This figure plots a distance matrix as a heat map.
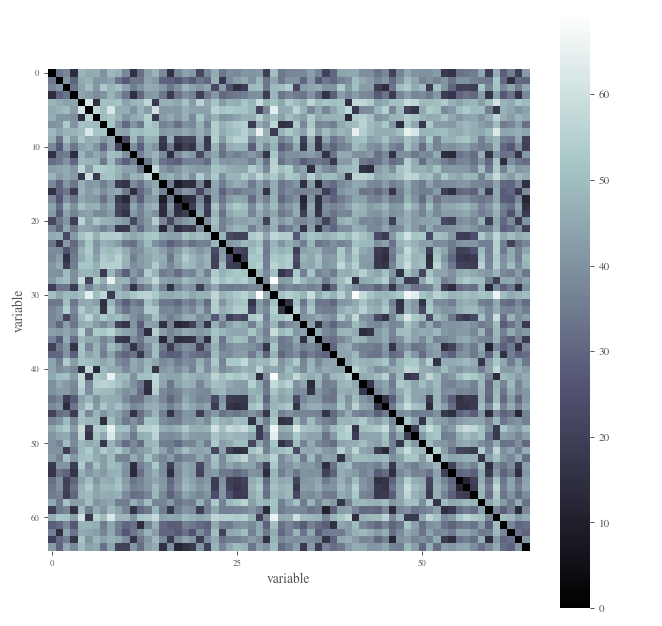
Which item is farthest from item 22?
48
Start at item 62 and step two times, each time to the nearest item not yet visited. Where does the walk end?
23
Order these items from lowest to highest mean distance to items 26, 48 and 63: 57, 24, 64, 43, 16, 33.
16, 57, 24, 33, 43, 64
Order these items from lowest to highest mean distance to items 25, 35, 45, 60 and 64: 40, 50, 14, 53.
53, 50, 40, 14
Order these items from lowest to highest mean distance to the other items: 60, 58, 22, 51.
51, 58, 22, 60
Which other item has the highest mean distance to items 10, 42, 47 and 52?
30
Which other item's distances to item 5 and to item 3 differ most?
0
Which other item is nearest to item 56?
55
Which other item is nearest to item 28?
41
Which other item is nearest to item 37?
59
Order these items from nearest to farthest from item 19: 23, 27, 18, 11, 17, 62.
17, 18, 62, 23, 27, 11
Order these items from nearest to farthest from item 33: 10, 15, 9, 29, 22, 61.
22, 61, 29, 15, 10, 9
